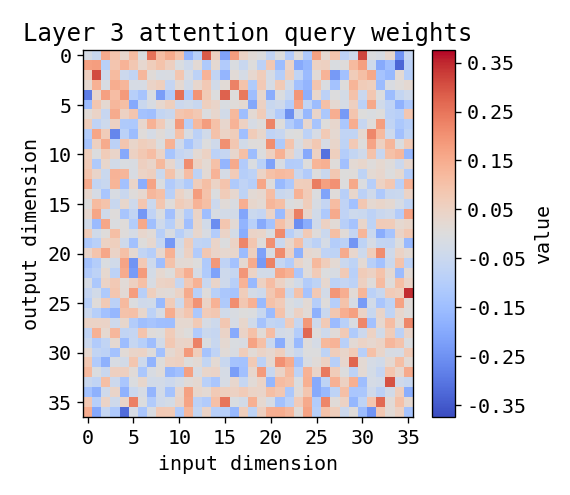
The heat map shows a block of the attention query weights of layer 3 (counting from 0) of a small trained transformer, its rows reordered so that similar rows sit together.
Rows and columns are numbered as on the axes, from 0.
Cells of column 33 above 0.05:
10
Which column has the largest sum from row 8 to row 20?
27
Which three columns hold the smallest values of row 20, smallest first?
19, 23, 17
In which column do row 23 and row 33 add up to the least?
25
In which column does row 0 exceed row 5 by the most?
30
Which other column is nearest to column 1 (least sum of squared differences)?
31
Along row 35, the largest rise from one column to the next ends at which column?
26
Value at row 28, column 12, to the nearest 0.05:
-0.1
